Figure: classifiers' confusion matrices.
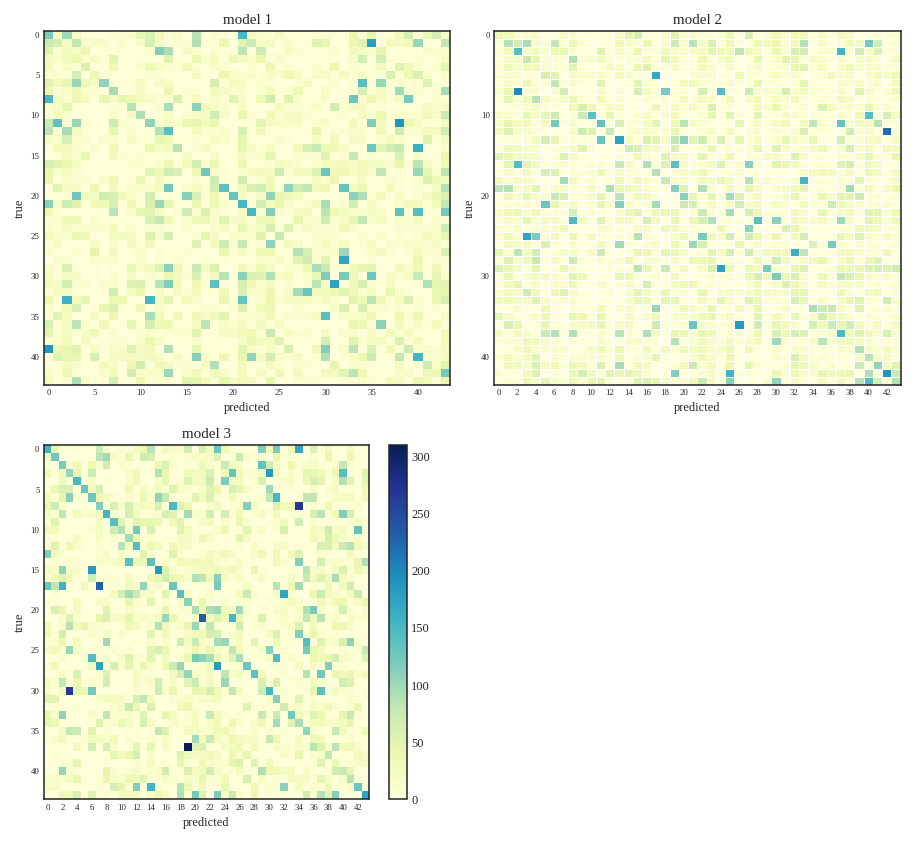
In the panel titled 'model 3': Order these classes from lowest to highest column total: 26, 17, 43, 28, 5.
5, 28, 43, 17, 26
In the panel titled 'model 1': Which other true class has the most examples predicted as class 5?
40
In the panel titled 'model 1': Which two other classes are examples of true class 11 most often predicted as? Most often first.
38, 1
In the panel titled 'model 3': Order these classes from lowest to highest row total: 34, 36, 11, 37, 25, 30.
11, 36, 34, 25, 37, 30
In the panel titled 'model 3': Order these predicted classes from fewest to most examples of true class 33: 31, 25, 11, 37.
25, 11, 37, 31
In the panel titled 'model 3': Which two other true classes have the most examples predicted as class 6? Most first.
15, 26
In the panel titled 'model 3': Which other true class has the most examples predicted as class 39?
43
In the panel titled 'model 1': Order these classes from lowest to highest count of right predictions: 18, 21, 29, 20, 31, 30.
18, 29, 30, 20, 21, 31
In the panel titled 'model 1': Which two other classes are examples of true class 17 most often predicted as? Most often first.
30, 40
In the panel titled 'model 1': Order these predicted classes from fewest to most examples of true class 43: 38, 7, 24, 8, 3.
8, 38, 24, 7, 3
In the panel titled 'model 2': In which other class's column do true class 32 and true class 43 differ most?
40
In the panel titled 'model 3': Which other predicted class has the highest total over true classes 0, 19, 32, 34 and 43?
23
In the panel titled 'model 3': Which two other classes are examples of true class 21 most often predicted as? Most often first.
25, 16
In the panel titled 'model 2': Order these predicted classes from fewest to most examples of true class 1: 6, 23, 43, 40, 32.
43, 32, 23, 6, 40
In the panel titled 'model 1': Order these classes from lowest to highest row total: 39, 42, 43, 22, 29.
43, 42, 29, 39, 22
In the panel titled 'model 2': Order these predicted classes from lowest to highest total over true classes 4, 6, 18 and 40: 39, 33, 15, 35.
35, 39, 15, 33
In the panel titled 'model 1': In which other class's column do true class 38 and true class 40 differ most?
16
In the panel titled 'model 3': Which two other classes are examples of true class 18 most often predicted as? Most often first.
32, 11
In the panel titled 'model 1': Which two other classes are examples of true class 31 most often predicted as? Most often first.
18, 13
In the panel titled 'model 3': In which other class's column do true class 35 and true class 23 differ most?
34
